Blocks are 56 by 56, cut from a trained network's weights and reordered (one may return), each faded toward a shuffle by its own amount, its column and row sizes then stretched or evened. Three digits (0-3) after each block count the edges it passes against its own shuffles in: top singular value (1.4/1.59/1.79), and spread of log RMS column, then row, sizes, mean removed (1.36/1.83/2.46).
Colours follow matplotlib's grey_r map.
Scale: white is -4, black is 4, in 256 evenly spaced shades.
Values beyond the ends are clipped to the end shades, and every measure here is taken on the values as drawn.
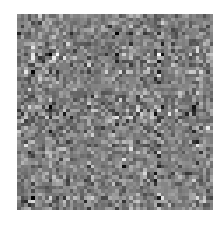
0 2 2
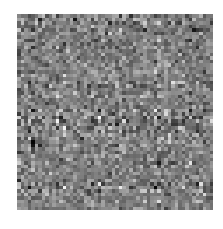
1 1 2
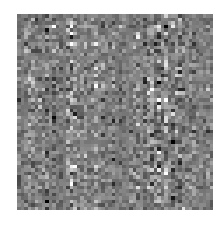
0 3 1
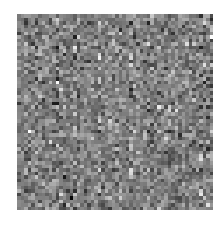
0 2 0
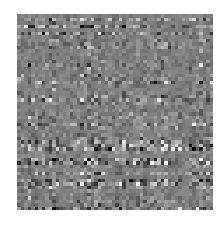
0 1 3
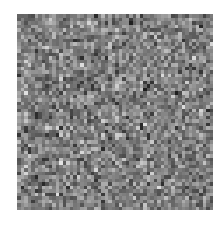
2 0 0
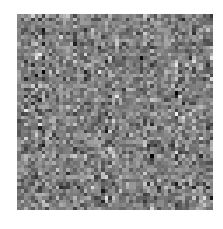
1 2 1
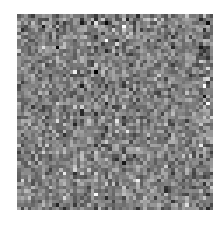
0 2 0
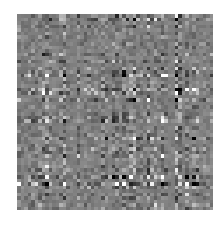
3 3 3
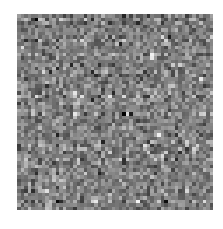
0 1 2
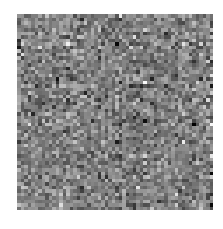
1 1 1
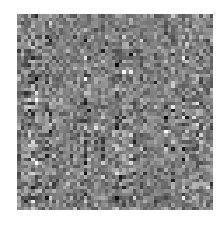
3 3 1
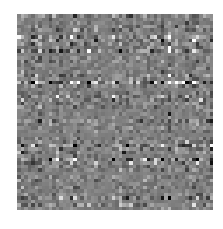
1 2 3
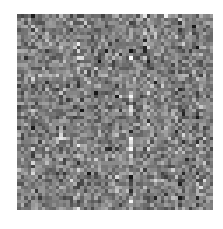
0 2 0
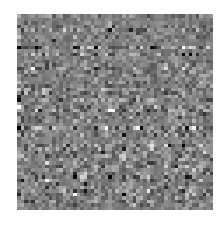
0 1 3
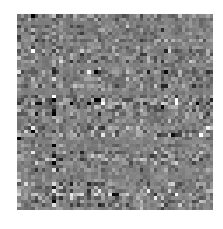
1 2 3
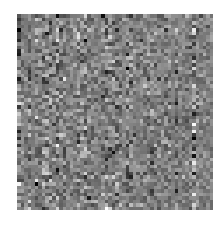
2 3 0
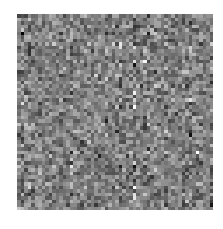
2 2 0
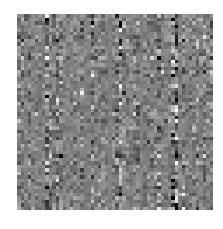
0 3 1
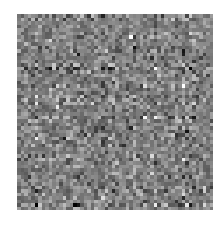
1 1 2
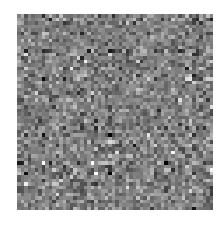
2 1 2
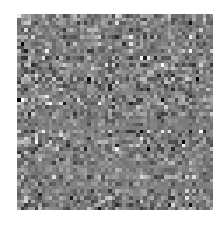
0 1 3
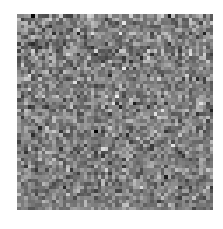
0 0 1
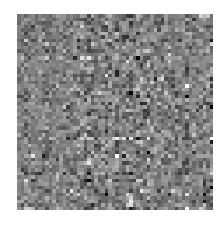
1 2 1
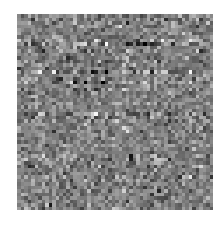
1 0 2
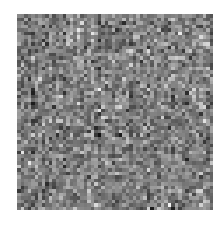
0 0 1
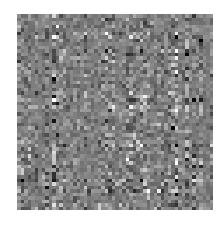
0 3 1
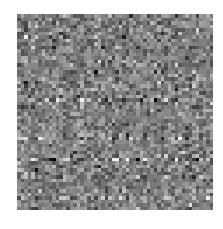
1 0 2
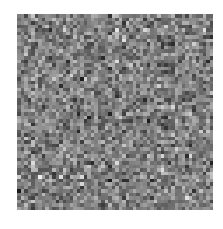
2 1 0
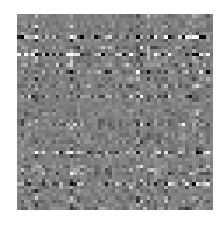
3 2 3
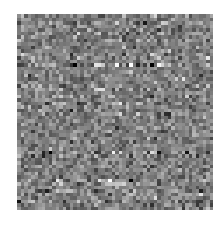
2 0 2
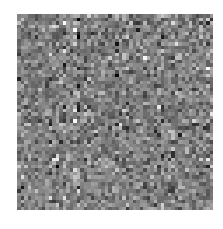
1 2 1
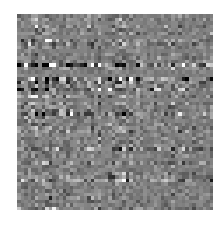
3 2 3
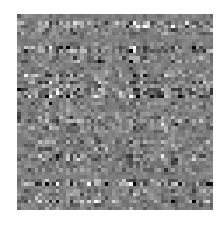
2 2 3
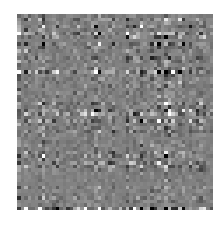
1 3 3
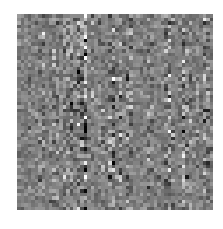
1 3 0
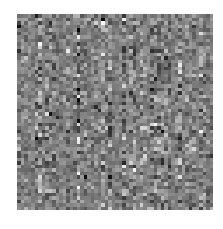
1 3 0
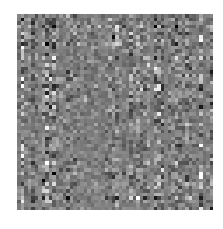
0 3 1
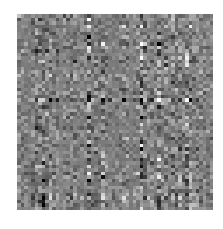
2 3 1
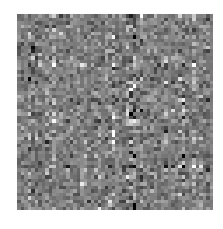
0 3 1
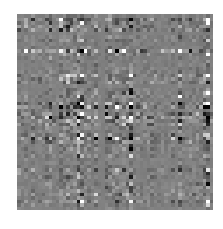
2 3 3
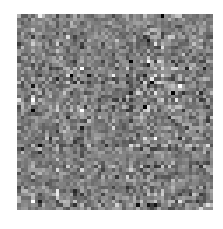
0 2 2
